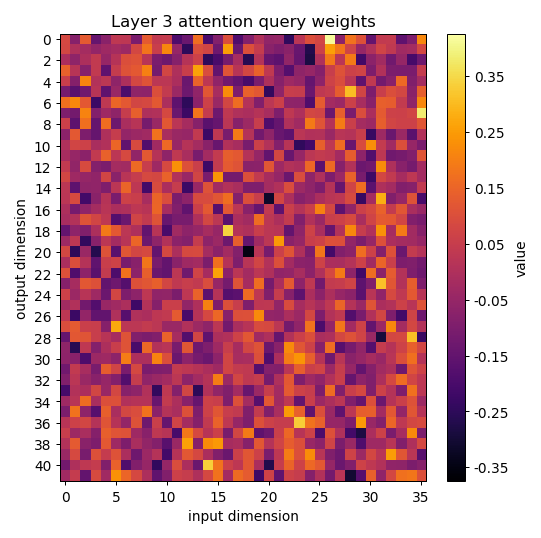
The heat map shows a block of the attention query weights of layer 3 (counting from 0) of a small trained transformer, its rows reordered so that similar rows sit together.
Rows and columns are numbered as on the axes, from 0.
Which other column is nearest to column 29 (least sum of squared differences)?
25
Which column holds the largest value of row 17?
19
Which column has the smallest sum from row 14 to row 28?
12
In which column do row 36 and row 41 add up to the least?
28
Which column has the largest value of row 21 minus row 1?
15
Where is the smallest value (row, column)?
20, 18
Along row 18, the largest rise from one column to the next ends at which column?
16
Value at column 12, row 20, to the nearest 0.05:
0.1
